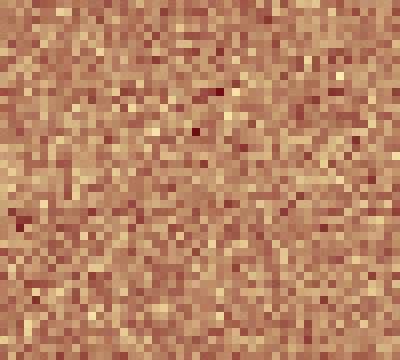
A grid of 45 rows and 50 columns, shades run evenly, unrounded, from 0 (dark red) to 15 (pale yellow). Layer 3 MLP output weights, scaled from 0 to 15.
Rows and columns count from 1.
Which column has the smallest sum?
9
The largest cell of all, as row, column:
10, 43
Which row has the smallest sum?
27
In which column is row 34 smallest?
30
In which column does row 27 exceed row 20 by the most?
44
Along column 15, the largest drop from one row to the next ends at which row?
13
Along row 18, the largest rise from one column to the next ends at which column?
46
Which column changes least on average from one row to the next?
48
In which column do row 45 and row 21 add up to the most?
2
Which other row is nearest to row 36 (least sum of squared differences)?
3
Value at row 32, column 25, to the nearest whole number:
4
